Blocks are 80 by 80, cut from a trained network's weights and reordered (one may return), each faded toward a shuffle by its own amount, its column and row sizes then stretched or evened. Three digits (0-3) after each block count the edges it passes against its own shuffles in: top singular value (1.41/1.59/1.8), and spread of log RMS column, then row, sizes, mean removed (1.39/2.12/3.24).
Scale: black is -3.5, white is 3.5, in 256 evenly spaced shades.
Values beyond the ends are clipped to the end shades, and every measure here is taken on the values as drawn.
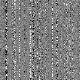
2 3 0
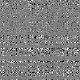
1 2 3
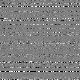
3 0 3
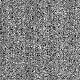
1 0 1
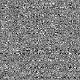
2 1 2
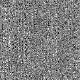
0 2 0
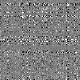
3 2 3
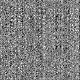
3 1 1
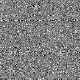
0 1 2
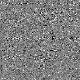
1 1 2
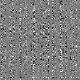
0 3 2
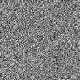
2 1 0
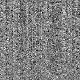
2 1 1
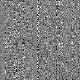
1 3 0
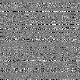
2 1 3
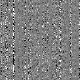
2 3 0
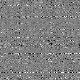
1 1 3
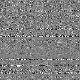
1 1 3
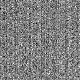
3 0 1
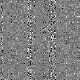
1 3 1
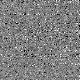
0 1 2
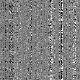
3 3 1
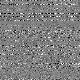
1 0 3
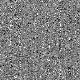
0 2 0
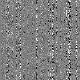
1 3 0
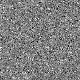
0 0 1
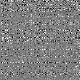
0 2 3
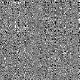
2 2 1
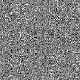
2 2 1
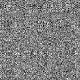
2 1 1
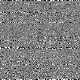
1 0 3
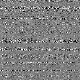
1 1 3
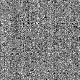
1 0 1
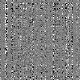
1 3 2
